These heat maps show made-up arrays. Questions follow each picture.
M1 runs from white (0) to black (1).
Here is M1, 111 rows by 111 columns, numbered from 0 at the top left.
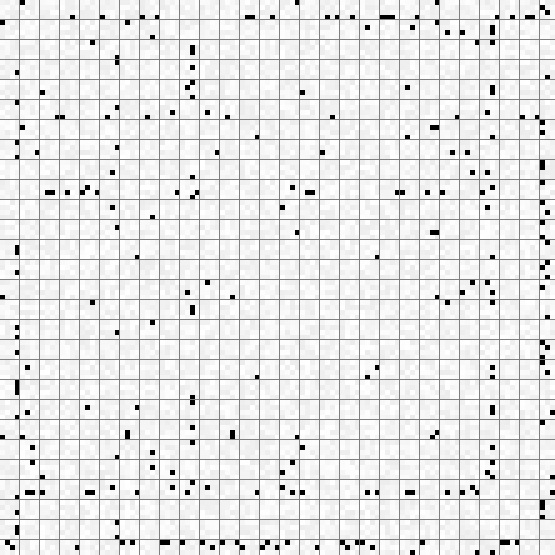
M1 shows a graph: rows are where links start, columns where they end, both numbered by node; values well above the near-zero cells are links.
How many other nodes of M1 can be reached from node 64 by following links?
5
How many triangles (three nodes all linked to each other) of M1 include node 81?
2
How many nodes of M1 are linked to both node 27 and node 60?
1
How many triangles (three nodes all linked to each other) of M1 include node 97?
5
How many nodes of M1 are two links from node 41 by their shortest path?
2
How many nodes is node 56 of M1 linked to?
3
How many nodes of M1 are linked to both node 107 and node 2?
0
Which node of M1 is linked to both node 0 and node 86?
node 87
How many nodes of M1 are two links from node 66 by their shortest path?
8
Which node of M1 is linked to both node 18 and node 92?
node 98
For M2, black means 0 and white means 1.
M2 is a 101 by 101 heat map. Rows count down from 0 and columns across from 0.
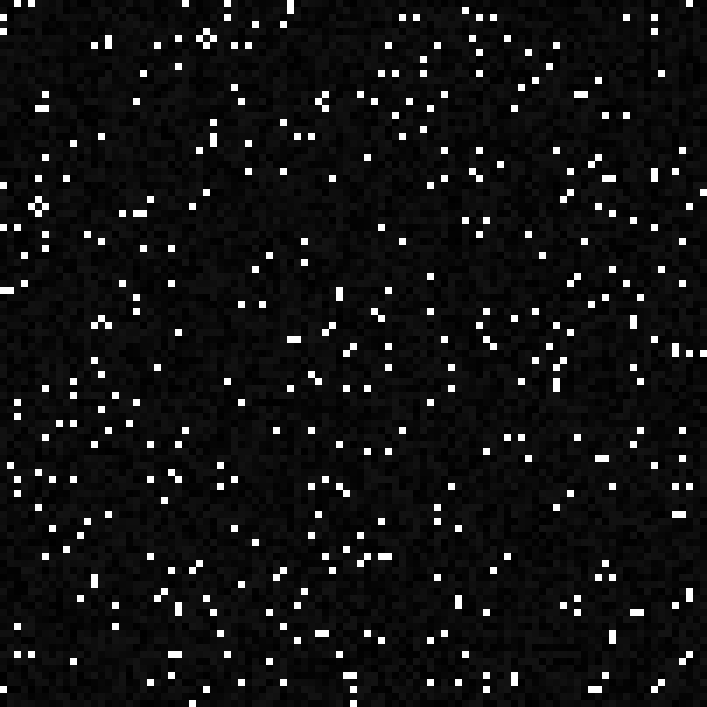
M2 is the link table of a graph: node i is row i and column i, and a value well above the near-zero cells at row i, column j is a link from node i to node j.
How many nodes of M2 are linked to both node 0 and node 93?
4
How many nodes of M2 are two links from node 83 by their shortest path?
9
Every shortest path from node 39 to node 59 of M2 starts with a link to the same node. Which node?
node 61
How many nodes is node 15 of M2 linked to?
5
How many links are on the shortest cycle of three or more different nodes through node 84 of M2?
7
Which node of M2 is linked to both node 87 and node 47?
node 25
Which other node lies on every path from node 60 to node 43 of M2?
node 10
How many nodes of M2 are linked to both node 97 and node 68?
1
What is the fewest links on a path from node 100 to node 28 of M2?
5
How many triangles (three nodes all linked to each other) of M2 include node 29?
1
